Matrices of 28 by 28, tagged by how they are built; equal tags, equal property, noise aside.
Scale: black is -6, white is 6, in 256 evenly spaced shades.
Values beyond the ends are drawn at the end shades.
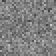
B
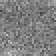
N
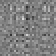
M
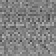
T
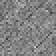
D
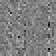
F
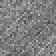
D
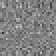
M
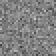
B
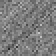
D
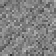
D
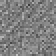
D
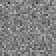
T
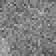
N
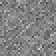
D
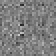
M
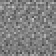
T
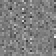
F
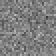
B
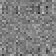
M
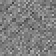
D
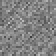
D
